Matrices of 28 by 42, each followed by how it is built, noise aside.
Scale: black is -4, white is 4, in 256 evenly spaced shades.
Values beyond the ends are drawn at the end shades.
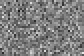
blocks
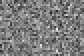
repeating rows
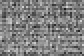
blocks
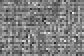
blocks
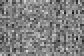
blocks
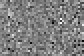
uneven columns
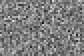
noise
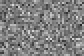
blocks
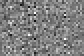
uneven columns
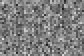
blocks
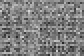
blocks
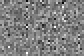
uneven columns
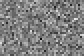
noise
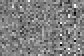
uneven columns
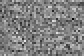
blocks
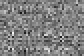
low rank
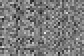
repeating rows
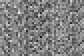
repeating rows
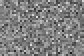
noise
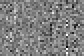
uneven columns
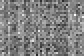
blocks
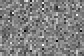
uneven columns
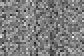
repeating rows
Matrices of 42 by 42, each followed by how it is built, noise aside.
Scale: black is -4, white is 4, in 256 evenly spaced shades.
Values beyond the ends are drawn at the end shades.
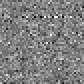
uneven rows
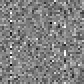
uneven columns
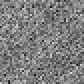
Hankel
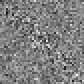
banded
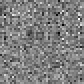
low rank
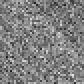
Toeplitz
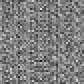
repeating rows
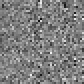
uneven columns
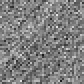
Hankel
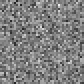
repeating rows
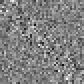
banded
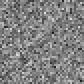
Hankel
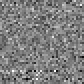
uneven rows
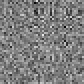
low rank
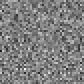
low rank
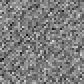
Hankel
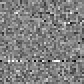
uneven rows
